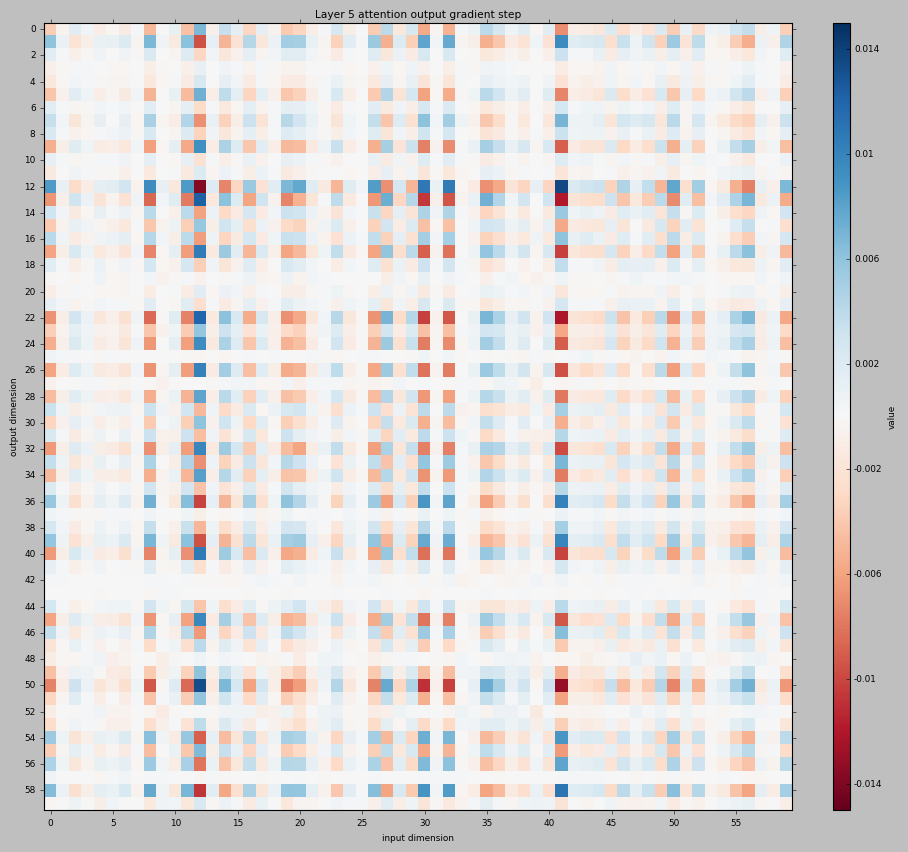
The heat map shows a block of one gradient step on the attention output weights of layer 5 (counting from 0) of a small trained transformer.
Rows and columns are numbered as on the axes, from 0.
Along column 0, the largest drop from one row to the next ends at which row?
13
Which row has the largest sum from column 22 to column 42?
12
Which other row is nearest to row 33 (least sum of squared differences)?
7
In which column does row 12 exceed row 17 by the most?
41
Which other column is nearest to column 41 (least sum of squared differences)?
30
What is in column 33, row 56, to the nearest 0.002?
0
